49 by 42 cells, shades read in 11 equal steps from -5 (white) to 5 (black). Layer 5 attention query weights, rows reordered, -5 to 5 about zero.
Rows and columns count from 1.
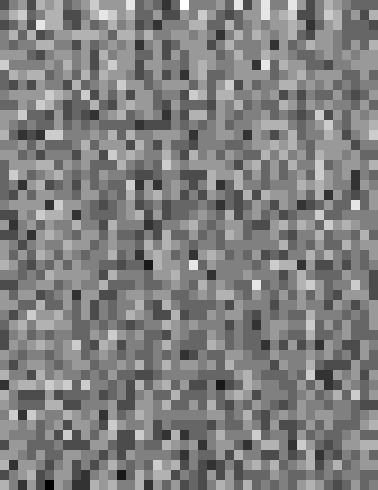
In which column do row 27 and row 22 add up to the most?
17
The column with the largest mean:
21
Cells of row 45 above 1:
10
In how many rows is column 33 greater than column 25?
17
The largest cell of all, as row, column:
49, 6
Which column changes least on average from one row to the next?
41
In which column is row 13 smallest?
37
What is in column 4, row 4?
-2
